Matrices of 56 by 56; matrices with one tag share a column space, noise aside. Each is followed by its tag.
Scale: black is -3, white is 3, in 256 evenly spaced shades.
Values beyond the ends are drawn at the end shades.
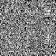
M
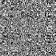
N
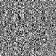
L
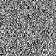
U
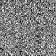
M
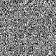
N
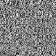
N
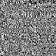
N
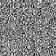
M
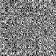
M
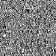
U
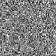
N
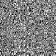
M
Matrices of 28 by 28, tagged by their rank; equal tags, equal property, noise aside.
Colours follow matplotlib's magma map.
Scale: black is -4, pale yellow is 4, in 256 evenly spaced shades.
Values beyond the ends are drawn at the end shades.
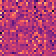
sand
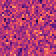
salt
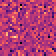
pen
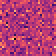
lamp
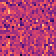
salt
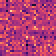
lamp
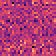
lamp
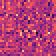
sand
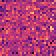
pen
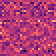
lamp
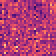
pen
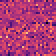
salt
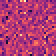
pen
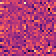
sand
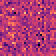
lamp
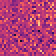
salt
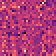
pen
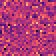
lamp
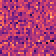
pen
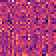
pen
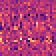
sand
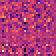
sand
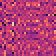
sand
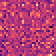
pen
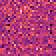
salt
